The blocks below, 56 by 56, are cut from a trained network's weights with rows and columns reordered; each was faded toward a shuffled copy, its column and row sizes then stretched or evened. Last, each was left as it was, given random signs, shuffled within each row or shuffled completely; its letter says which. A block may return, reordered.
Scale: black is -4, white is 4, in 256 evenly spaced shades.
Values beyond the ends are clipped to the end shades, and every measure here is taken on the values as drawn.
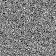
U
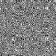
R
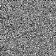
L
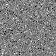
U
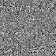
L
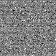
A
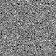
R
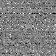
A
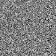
L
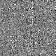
L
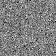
U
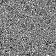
U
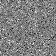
U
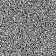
U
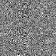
R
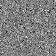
A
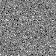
A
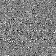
A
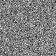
U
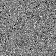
U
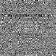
R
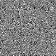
L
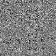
L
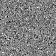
U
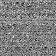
A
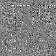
L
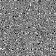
A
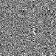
R
